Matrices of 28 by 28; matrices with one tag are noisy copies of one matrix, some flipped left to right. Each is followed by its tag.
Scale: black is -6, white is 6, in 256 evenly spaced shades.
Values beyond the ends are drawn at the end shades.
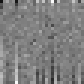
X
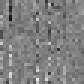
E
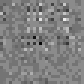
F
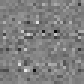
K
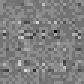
K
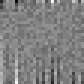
X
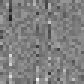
E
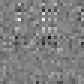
F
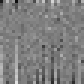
X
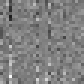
E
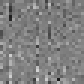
E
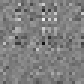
F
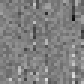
E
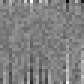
X
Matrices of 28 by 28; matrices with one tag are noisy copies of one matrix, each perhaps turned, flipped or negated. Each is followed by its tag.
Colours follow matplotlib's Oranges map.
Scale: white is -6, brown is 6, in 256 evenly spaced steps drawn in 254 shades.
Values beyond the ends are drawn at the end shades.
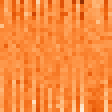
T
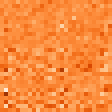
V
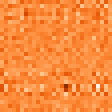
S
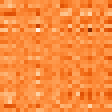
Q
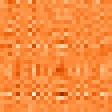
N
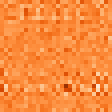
S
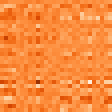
Q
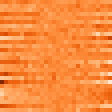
T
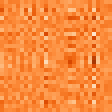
N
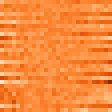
T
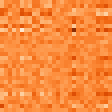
Q
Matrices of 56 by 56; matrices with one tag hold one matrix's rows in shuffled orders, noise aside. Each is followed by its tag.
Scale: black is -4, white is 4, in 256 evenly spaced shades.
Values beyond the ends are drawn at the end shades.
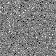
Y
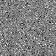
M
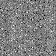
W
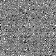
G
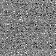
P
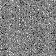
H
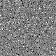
Y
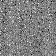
H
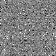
G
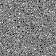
Y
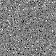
Y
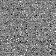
P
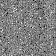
W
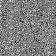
H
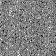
H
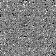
G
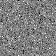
Y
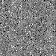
W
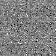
P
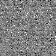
P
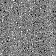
W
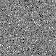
Y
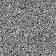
Y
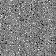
H
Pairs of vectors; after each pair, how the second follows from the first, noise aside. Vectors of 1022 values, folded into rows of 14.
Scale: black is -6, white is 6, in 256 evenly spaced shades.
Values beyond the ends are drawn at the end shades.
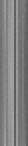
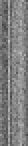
wrapped around, negated.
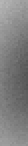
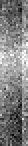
wrapped around, scaled up.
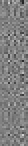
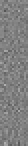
reversed, negated, shrunk.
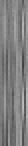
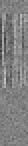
reversed, negated, partly zeroed.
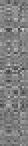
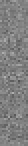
reversed, negated, shrunk.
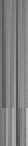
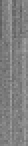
reversed, negated, shrunk.
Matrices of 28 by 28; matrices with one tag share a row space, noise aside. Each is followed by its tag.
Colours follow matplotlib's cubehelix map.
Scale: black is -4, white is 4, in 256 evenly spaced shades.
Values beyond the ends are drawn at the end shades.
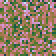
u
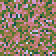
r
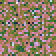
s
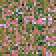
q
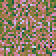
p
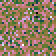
s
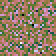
s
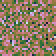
r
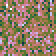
s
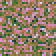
q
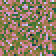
u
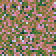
p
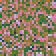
q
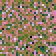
q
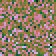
s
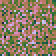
p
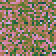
q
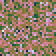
r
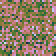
q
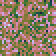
q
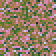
u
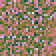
s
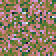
u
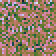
s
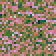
q
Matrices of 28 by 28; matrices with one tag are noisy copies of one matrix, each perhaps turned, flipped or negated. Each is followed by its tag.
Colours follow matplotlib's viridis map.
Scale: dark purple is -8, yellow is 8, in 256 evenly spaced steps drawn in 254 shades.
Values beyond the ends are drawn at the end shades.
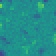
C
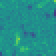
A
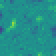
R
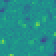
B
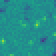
B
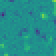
B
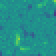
A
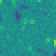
A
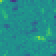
A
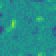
R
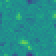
R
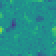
R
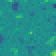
C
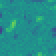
R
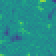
A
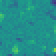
C
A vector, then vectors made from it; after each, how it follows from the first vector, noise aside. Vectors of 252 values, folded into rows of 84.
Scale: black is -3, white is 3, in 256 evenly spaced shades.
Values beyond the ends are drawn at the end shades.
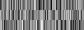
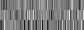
wrapped around, partly zeroed.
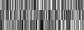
negated.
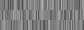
reversed, shrunk.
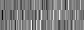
wrapped around, negated, partly zeroed.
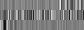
wrapped around, negated, partly zeroed.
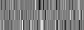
partly zeroed.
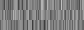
reversed, shrunk.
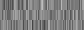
reversed, shrunk.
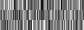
reversed, negated.
